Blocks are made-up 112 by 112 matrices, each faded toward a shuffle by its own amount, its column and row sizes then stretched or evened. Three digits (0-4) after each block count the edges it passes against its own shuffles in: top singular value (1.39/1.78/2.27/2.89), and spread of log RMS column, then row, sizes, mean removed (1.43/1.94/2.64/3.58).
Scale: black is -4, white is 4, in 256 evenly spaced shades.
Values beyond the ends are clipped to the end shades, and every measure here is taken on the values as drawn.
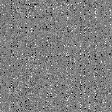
0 3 2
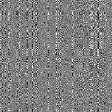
4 4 1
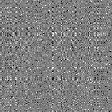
4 2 2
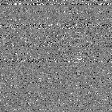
1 0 4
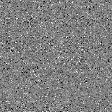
2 0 2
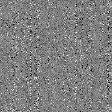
1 3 0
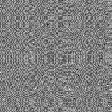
4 0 0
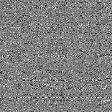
2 0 3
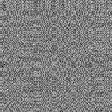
4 0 1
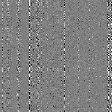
4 4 1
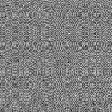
4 2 0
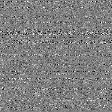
1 0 4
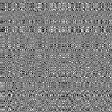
4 1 4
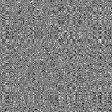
4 2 0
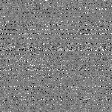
1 1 4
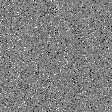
0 0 0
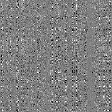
3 4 2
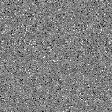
2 0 1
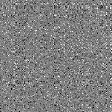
3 2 1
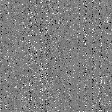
0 3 0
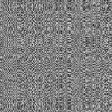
4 4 0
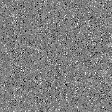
1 2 0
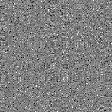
3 1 0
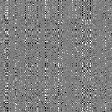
4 4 2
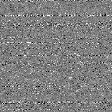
3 0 3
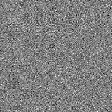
3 1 0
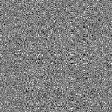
3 2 1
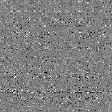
2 1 3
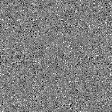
1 2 2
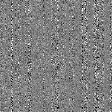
1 4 1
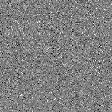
2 1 0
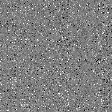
1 2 1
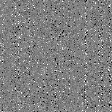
0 3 0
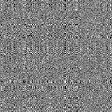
4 3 3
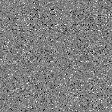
2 0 2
